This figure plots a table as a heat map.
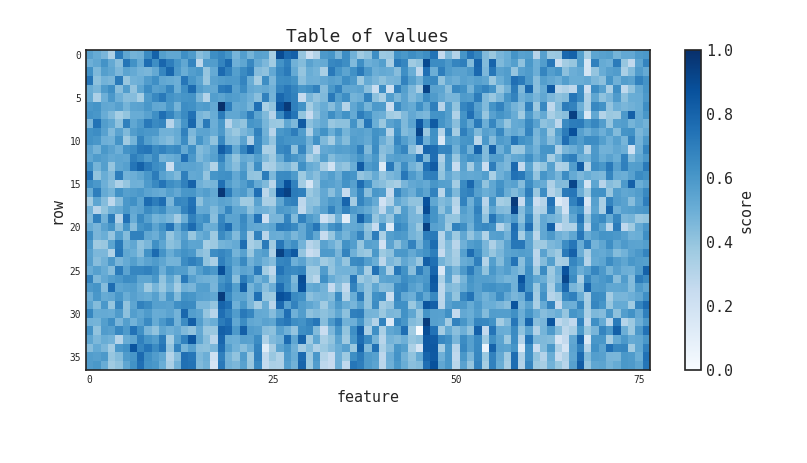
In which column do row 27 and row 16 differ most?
68
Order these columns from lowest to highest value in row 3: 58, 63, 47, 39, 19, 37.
37, 39, 63, 19, 47, 58
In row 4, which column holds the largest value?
46
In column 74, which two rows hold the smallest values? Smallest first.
11, 1
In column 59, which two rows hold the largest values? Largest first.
26, 27
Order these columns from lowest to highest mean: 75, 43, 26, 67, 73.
73, 75, 43, 67, 26
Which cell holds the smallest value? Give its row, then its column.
32, 45
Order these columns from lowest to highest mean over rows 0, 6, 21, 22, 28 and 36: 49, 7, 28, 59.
59, 49, 7, 28
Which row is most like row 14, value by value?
3
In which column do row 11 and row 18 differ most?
58
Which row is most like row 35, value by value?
36
